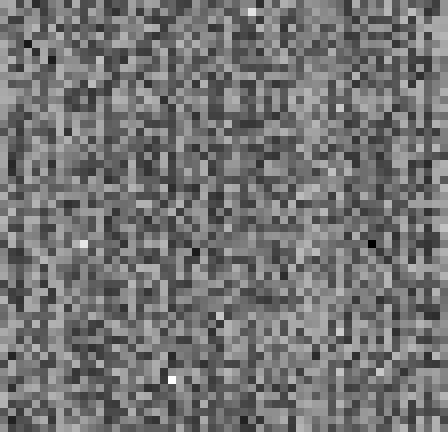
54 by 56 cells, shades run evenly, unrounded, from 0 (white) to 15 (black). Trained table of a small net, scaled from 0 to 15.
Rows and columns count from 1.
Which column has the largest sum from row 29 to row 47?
54
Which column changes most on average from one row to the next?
19
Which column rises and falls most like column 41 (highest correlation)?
8
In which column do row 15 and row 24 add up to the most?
25
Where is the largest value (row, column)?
31, 47
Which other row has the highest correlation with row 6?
35
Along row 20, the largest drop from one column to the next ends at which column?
21
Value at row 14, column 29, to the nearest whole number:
6
